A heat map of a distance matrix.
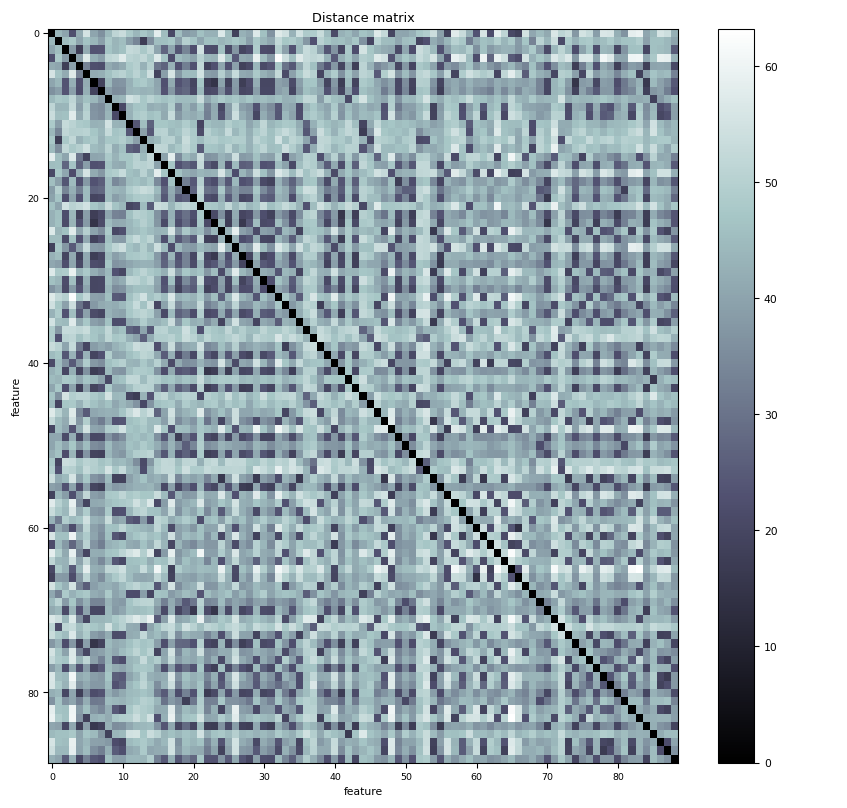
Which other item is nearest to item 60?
66
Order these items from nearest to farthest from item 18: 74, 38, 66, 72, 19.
74, 19, 38, 66, 72
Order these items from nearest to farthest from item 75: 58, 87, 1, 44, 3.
87, 58, 1, 44, 3
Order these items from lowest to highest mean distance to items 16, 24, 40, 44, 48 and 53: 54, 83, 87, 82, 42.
54, 87, 82, 42, 83
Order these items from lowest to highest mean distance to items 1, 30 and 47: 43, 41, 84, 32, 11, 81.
84, 41, 43, 32, 81, 11
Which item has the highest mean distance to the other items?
53
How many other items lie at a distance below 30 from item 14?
7
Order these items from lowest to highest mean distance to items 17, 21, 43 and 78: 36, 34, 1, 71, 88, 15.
88, 34, 36, 1, 15, 71
